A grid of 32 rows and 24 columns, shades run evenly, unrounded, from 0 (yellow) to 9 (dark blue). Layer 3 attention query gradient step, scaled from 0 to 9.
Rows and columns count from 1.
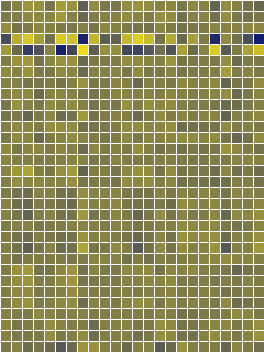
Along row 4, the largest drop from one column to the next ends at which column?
9
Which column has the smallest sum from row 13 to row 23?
8
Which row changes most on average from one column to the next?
4
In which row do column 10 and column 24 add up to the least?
5
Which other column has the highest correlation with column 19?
17
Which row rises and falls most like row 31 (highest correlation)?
30
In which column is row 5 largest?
6
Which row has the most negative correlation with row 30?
32
